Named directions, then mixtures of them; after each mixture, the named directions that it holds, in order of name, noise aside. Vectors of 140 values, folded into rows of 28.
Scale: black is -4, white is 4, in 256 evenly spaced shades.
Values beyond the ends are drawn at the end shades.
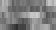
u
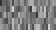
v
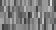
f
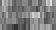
f, u.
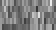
f, u.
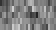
u, v.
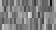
f.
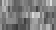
f, u.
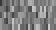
v.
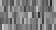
f.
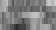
u.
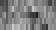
u, v.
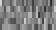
f, v.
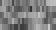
u, v.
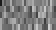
f, v.
